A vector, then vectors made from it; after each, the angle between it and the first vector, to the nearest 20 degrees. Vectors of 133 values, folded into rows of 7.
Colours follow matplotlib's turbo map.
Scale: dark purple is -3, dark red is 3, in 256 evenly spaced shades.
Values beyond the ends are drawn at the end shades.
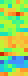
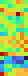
20 degrees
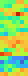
20 degrees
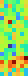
120 degrees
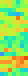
160 degrees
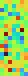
120 degrees
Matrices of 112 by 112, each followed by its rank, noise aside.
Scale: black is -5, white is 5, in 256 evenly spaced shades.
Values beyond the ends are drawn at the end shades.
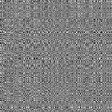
three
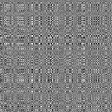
two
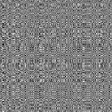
four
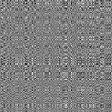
three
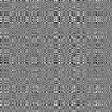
two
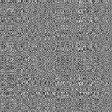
six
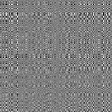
two
